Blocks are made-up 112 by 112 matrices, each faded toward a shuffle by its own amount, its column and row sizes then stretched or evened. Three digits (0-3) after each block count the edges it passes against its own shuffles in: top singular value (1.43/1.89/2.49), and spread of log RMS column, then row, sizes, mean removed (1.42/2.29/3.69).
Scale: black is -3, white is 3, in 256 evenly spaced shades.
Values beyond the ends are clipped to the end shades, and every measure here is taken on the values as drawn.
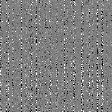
2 3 1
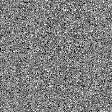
0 1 1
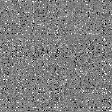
0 2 2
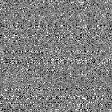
2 0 2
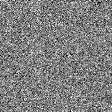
1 0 1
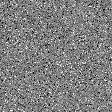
0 0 0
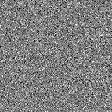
2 0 0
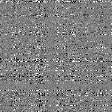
0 2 3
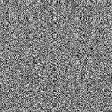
3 1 1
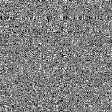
2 1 2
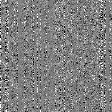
0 3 0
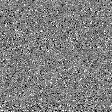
0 0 2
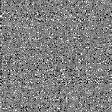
1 0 2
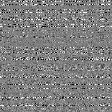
2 1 3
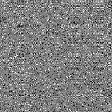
3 1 1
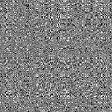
3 2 2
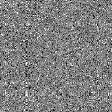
2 1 0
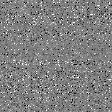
0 1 2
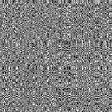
3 2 1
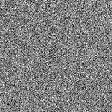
2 0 0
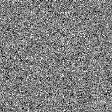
1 1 1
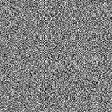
3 1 0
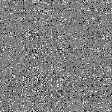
1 2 2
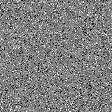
1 0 0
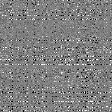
0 2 3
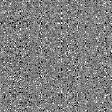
2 2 1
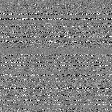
0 0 3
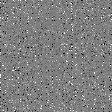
0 2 1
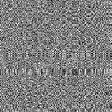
3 1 1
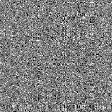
2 1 1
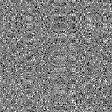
3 1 0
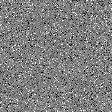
1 1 0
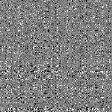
2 2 2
